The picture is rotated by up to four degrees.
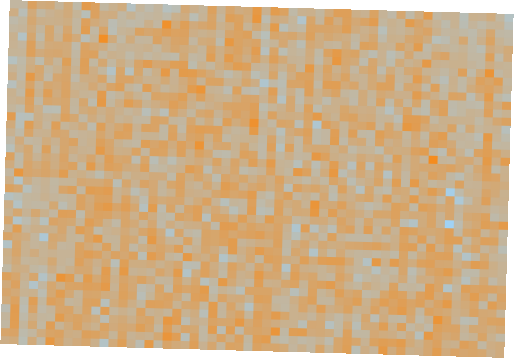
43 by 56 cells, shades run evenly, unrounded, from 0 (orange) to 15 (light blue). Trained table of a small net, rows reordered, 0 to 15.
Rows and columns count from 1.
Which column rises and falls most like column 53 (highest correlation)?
52
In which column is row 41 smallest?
31
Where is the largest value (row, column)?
27, 50
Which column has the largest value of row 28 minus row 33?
33
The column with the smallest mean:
54
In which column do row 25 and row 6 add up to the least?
28
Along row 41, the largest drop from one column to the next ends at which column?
48
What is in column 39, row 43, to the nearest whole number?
4
